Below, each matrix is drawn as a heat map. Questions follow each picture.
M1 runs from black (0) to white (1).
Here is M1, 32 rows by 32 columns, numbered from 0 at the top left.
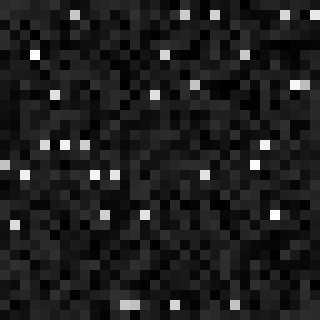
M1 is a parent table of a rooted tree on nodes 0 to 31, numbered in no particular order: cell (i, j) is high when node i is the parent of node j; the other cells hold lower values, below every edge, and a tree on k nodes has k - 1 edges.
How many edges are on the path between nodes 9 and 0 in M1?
3
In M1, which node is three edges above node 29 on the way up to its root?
21
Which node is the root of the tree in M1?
22
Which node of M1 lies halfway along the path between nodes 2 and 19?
30
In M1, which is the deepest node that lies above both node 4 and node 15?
14
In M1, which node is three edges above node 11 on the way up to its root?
8
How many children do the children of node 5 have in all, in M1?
2
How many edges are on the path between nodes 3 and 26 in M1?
7
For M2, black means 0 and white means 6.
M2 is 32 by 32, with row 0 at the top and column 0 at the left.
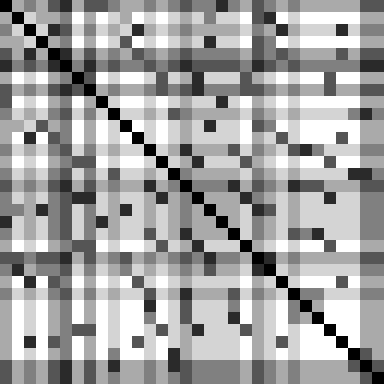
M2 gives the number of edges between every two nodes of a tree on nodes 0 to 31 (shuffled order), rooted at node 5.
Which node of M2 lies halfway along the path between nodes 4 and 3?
21
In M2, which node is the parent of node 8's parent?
0
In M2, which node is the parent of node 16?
7
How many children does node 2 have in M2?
3
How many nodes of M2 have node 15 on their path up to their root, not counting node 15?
5
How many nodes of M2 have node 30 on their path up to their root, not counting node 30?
3
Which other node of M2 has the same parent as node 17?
22
